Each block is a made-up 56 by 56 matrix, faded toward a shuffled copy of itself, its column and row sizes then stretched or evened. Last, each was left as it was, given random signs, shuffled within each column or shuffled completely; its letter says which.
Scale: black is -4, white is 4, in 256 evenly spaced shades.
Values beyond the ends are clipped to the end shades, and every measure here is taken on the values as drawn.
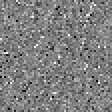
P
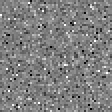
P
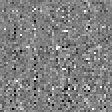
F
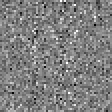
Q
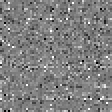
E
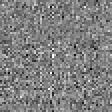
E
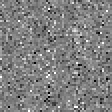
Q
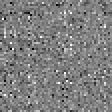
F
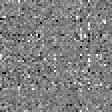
F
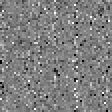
Q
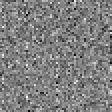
Q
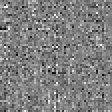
E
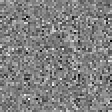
F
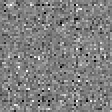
E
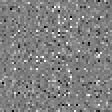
E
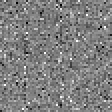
Q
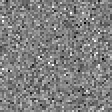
P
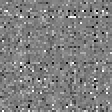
F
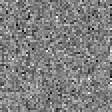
Q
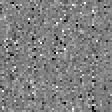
Q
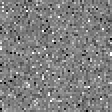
P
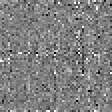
E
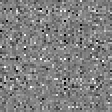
F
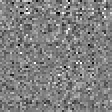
E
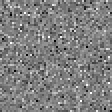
P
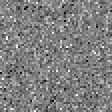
P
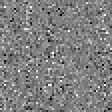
Q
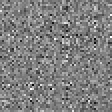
E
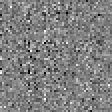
F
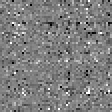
F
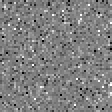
P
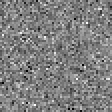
P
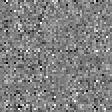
F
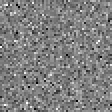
P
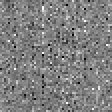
Q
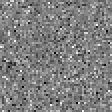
P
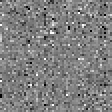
F
